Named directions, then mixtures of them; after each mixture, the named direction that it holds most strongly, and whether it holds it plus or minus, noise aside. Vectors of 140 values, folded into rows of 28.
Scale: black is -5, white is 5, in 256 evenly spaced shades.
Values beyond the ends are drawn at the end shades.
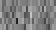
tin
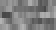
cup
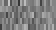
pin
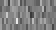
pin, minus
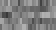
cup, plus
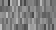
pin, minus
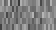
pin, plus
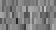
tin, plus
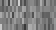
pin, minus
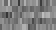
pin, plus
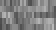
cup, minus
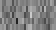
tin, plus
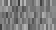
pin, plus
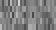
pin, minus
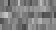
cup, minus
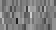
tin, plus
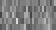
tin, minus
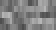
cup, minus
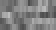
cup, minus
